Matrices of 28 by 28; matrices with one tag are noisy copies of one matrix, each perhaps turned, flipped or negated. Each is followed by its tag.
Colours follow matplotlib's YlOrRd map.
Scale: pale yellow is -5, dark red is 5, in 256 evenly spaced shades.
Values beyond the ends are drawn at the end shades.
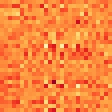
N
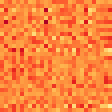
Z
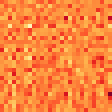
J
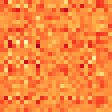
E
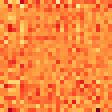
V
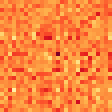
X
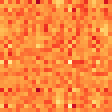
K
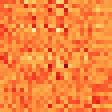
N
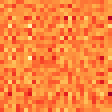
J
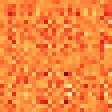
E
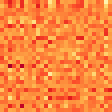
Z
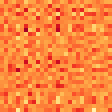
J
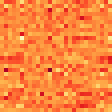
K
